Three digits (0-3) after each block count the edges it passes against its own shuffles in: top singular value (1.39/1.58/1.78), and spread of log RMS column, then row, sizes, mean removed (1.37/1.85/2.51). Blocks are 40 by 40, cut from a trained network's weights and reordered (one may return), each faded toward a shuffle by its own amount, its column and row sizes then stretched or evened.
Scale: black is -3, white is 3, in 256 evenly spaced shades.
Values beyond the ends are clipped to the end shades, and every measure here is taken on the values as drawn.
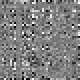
3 3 3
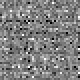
0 1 2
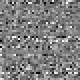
0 1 3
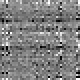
3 3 1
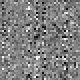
0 3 1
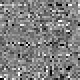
1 2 2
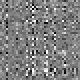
3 3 2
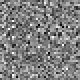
2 1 1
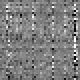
2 3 0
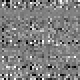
0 2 3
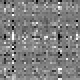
2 3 2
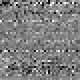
0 0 3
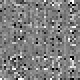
0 3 2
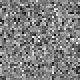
0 1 1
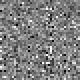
0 2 1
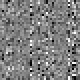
1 3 1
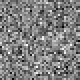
2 0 1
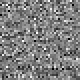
0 0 1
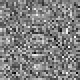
2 0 1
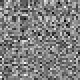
3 0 0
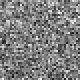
1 0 0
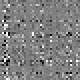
1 3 3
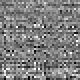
1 1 2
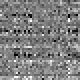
3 2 2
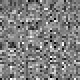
1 3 1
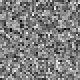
2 0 0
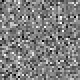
0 1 1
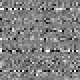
1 0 3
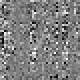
1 3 2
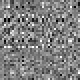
3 2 2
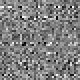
2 0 3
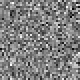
2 1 0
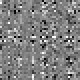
1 3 2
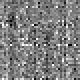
1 0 2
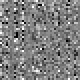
1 3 0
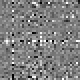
1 2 3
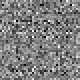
1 0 2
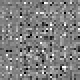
0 3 2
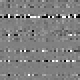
3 0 3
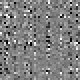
0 3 2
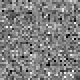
0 1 0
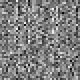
2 1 0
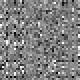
2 3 1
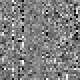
0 3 0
